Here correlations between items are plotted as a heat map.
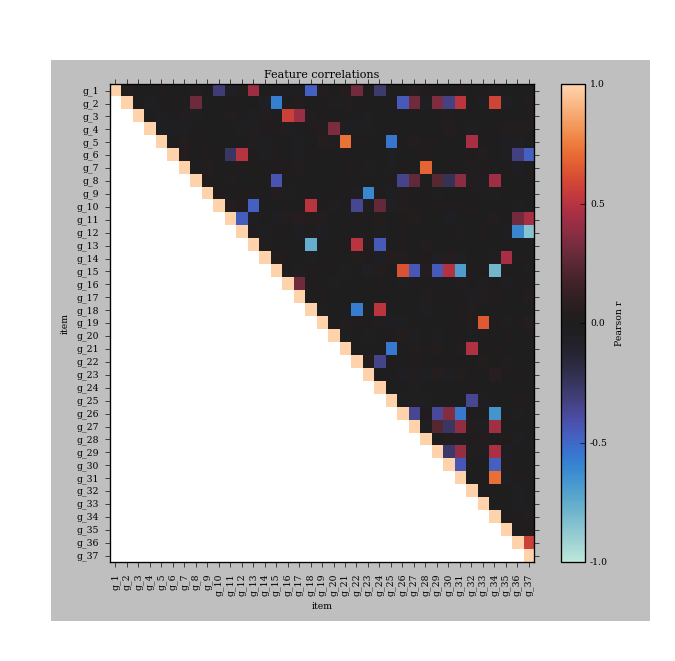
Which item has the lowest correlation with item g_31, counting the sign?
g_15
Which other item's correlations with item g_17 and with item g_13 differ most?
g_18
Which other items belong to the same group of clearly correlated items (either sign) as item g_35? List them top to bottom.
g_14
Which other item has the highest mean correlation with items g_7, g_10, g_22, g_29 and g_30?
g_28
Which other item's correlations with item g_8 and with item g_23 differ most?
g_9
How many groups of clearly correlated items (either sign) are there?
10
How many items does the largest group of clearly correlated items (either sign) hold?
9
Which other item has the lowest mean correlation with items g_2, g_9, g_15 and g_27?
g_23
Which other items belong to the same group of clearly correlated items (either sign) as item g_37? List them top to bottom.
g_6, g_11, g_12, g_36
